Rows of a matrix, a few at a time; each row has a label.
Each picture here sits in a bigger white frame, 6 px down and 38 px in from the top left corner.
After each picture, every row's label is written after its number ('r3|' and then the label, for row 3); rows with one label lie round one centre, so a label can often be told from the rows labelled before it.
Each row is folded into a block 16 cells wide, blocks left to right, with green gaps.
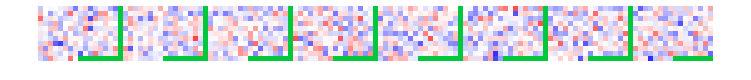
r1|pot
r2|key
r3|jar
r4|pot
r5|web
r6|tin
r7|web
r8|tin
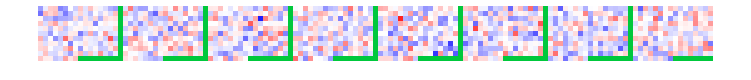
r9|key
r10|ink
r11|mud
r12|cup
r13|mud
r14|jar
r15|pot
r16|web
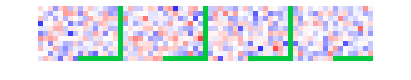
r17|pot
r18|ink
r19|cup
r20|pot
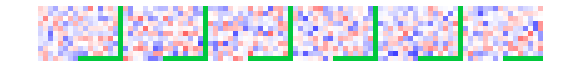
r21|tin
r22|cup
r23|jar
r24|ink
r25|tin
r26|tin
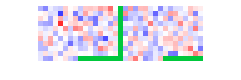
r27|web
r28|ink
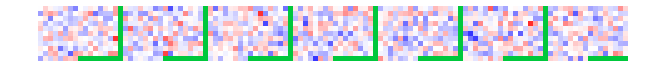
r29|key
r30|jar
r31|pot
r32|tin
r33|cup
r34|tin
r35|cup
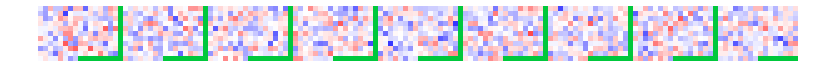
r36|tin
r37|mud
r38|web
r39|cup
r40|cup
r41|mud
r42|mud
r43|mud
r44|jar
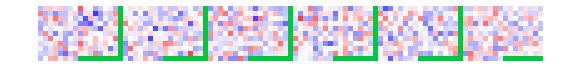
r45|ink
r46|jar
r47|cup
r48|web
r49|cup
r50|cup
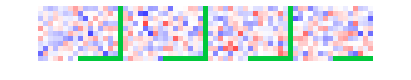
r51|web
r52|web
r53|ink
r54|ink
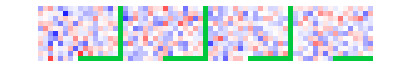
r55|key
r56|jar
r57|tin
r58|pot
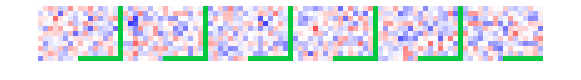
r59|web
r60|web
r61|mud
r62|jar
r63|web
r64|key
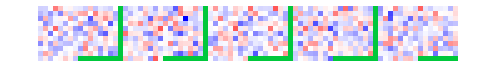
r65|web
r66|mud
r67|jar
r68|tin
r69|web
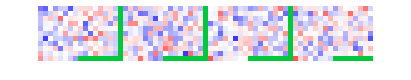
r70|tin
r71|ink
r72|mud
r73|mud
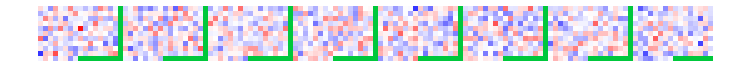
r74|cup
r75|pot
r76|cup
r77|jar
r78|jar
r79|key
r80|ink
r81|tin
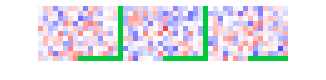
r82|jar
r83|cup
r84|jar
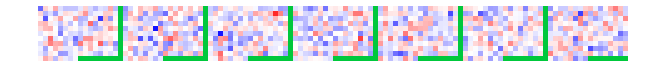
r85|ink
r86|key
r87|web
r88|tin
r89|mud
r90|jar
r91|jar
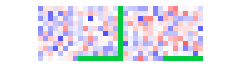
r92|web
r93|tin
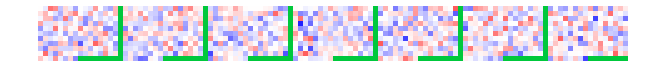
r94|cup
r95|tin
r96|web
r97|web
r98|mud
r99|cup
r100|ink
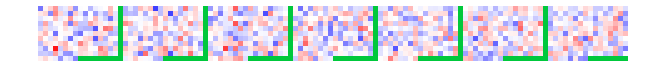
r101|ink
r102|tin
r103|ink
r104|web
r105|key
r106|tin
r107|ink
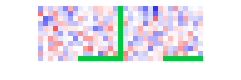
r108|ink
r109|tin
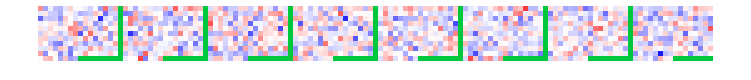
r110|key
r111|mud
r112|tin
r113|jar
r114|key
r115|mud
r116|cup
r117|mud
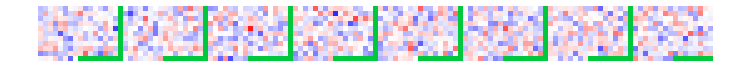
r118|ink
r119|jar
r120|cup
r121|pot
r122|jar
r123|cup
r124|cup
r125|cup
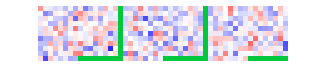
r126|jar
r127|cup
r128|ink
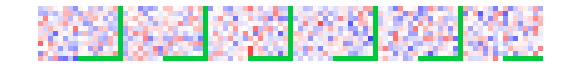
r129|cup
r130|jar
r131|jar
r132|mud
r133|mud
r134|pot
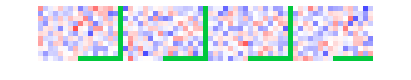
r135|mud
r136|ink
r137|pot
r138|key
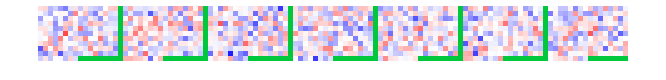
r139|ink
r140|jar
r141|key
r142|tin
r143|key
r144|ink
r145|jar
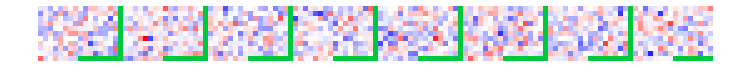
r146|mud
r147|jar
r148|pot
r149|key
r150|tin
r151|web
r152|pot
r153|tin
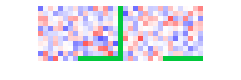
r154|cup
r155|mud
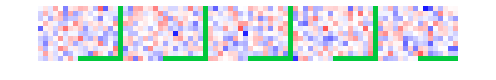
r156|tin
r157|cup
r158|web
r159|web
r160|jar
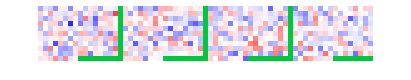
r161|pot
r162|tin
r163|ink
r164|ink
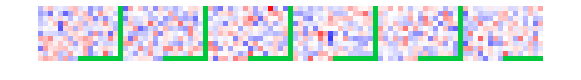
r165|ink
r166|ink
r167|mud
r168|mud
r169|pot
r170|jar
